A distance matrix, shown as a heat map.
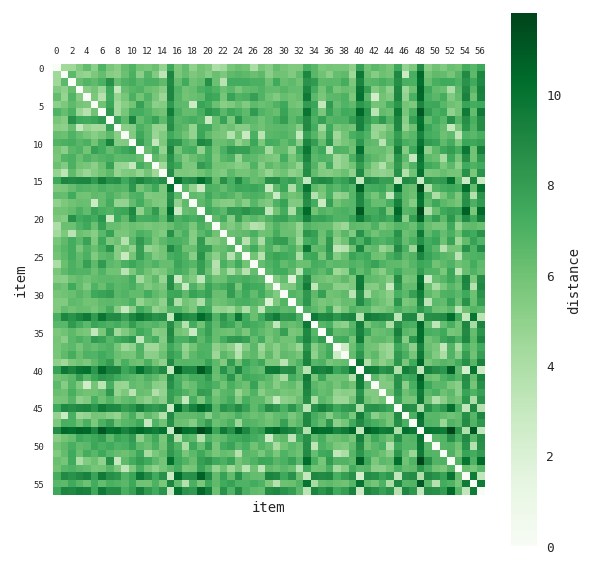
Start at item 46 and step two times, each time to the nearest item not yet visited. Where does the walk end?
14
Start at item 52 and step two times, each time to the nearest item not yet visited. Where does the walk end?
3
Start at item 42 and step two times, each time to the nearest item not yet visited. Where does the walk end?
6
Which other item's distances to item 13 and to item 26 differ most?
10
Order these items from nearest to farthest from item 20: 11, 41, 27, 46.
46, 27, 11, 41
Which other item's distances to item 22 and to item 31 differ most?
28
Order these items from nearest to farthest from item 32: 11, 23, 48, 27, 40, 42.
27, 23, 42, 40, 11, 48
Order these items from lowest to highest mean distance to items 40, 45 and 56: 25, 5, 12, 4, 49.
25, 5, 12, 49, 4
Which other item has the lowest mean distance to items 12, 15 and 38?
37
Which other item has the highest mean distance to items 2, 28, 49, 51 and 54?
48
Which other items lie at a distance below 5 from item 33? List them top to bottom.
15, 40, 45, 48, 54, 56
